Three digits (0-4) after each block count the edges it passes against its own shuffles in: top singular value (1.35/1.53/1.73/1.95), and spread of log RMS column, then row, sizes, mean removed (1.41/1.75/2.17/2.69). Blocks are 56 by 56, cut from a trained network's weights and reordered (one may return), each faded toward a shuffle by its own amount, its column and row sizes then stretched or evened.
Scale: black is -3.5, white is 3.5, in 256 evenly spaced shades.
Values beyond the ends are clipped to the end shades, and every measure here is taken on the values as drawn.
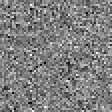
0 2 0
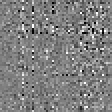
0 4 3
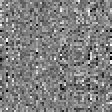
3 4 1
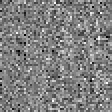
2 3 1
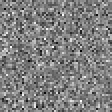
2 1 2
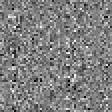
2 3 1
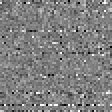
1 0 3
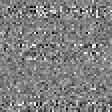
3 1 4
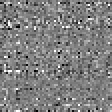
2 3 4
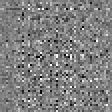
1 4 3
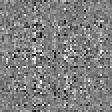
1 4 3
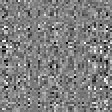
4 4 3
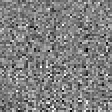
3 2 2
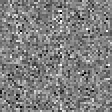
0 2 0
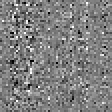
0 4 2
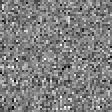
2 1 1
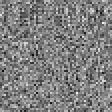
3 1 0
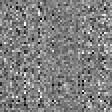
1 4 1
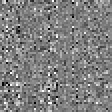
0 4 2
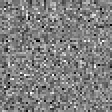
1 2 2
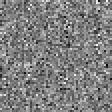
0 1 1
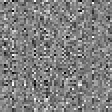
4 4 1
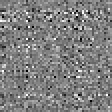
2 2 4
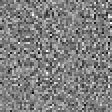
3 3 1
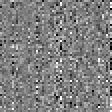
3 4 0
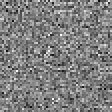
2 0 2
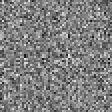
3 1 0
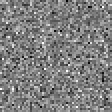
0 1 1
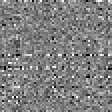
3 2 3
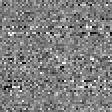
1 0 4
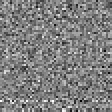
3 1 1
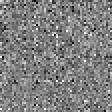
0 3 1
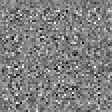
1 2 3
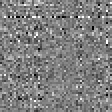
2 3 2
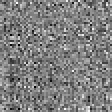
4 2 2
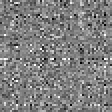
2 3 3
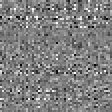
3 2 4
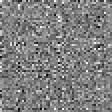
3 3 3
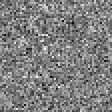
1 0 0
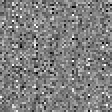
0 3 1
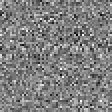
3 1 3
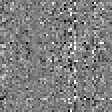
1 4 2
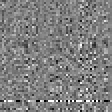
4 3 2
